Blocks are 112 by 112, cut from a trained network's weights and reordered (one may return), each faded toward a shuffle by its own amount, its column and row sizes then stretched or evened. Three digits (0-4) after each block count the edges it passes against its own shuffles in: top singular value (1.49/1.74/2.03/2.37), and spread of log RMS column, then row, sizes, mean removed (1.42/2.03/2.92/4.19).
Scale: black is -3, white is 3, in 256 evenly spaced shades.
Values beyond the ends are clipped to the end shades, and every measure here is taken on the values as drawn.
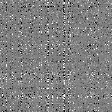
1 3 2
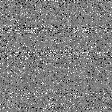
1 0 2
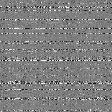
3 0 4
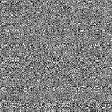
3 0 3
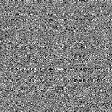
3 0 3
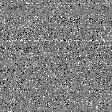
0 1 2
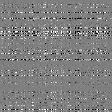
4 2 4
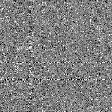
2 1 1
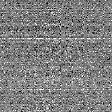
3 2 1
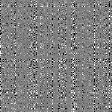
3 4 3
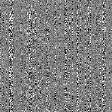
0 4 1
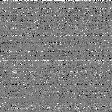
3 0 3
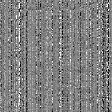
4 4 0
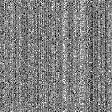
4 2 1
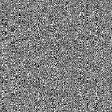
3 3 0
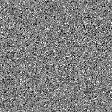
1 1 1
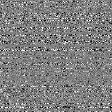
0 1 4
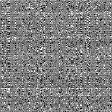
3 3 0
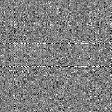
3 2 2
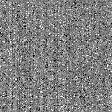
1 0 1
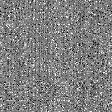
1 0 1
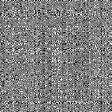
3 1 3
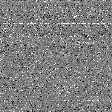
0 0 2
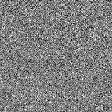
3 0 1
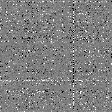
1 2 2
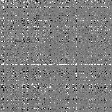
3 3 3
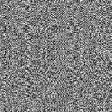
4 2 1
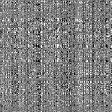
4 2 3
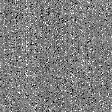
0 2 0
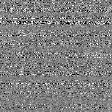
0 0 4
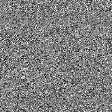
1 1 2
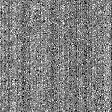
3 0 0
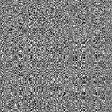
4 3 0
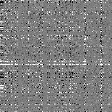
3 3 3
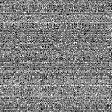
3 1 1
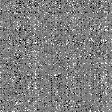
2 2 2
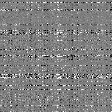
3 2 4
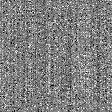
2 0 0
